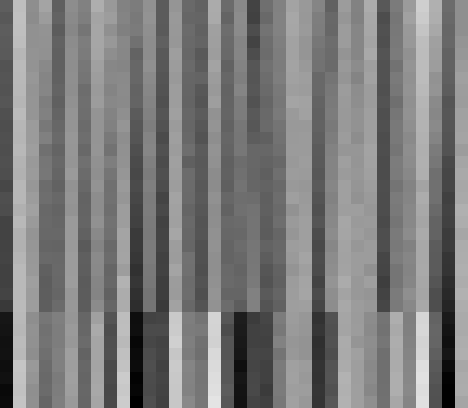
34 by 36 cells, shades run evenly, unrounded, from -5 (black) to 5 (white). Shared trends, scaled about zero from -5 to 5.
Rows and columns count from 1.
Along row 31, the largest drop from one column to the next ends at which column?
11
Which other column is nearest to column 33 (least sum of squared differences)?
2
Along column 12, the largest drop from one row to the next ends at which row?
27
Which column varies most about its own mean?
19
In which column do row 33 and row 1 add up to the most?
33
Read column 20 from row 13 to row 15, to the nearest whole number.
-1 -1 -1
